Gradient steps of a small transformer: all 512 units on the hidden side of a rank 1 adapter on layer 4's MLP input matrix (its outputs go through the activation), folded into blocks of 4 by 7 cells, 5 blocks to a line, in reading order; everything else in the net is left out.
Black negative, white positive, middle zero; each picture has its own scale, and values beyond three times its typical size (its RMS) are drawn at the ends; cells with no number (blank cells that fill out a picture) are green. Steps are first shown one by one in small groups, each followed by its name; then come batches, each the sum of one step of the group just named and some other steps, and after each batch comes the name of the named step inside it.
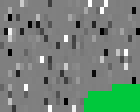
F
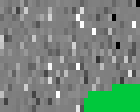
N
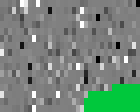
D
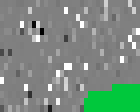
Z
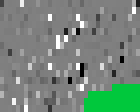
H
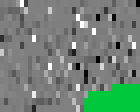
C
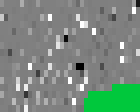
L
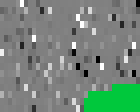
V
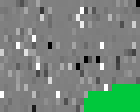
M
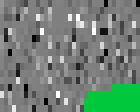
N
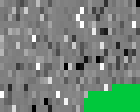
M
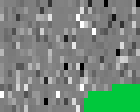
L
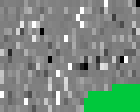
M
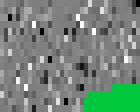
F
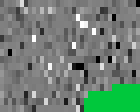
C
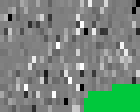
F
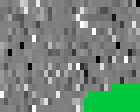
D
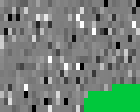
N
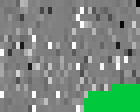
D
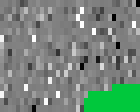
N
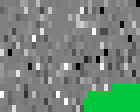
M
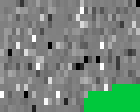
M
